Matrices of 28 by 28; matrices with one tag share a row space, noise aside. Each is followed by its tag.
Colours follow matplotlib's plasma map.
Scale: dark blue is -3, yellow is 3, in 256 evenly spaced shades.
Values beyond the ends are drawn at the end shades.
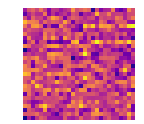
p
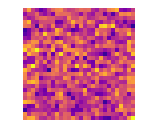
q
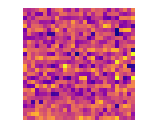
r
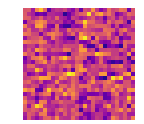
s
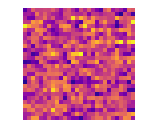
p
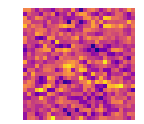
s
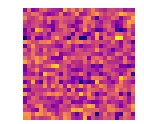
p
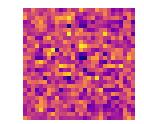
s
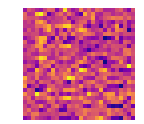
s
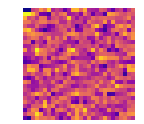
q
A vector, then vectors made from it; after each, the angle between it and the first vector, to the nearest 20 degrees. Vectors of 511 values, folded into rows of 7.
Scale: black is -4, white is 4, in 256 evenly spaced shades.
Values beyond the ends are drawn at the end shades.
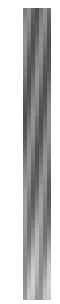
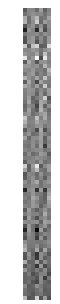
120 degrees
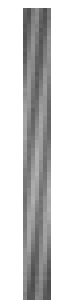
140 degrees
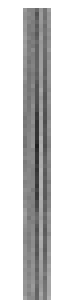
80 degrees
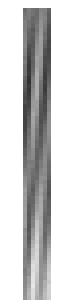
20 degrees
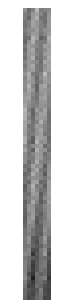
160 degrees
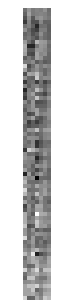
60 degrees
